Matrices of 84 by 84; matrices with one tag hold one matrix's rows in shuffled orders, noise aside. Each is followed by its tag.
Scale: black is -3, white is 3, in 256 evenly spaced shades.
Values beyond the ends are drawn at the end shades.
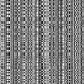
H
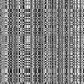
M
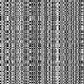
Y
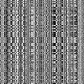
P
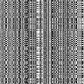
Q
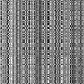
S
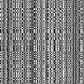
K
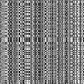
M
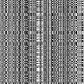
Q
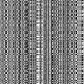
Q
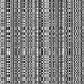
H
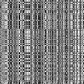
M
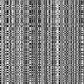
Y
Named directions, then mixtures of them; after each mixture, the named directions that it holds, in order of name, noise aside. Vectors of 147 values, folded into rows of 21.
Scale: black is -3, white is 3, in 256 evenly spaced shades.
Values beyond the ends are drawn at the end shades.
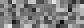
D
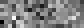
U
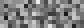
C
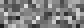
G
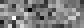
U.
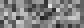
C, G, U.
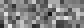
D, G, U.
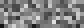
G.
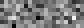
G, U.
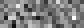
C, G, U.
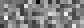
C.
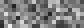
D, G, U.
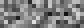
C, G.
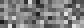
C, G, U.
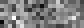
U.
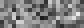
C, G, U.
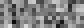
D.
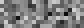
C, D, G.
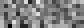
C, D, U.
